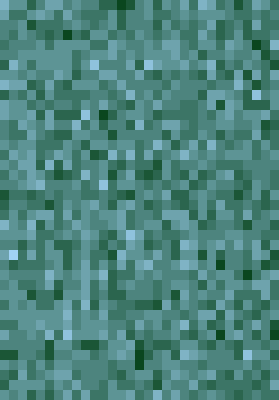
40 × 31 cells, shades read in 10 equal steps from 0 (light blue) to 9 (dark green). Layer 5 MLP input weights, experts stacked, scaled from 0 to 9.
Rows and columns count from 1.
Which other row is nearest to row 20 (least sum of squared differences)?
3
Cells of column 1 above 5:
13
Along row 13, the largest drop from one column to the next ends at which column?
16
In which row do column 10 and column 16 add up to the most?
35
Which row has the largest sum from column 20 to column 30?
20
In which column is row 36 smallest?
28
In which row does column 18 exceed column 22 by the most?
39
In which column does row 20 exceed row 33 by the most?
21
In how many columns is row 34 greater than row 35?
8
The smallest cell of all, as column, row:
2, 26
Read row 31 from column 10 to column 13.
2 7 4 5
